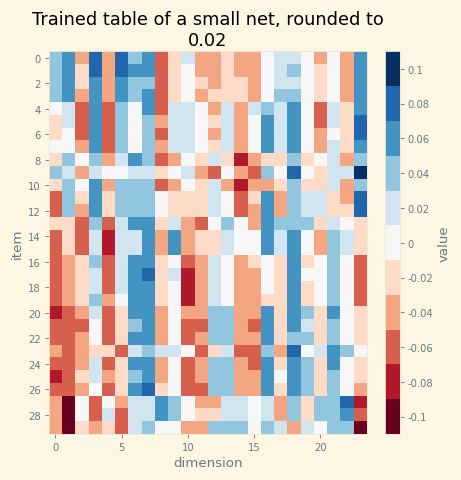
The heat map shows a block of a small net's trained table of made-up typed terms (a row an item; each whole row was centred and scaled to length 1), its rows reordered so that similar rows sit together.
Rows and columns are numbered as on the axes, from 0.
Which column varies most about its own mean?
23
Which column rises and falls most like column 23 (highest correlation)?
1
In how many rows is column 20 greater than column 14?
19
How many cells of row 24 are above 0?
9
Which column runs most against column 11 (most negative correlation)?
6
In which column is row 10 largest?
3
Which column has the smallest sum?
4
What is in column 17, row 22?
-0.02
